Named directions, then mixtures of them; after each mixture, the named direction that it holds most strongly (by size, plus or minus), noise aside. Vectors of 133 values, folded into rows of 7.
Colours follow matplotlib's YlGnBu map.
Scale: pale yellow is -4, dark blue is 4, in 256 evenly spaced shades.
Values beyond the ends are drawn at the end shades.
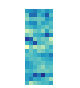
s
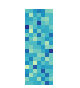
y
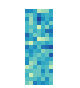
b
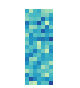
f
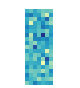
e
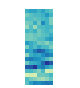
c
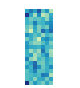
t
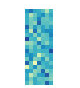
y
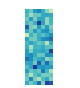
y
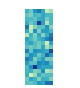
y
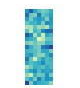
b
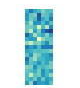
b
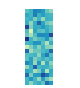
y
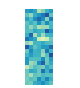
b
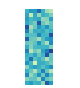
y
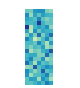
y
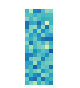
f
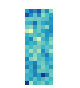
t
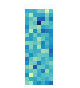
b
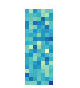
f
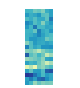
c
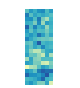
c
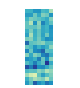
c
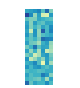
t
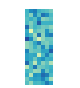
y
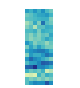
c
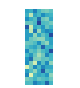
y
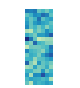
s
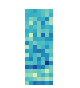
c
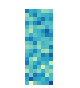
f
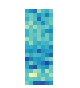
c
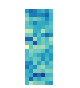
s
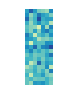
b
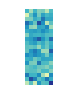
f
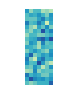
f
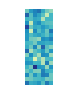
y
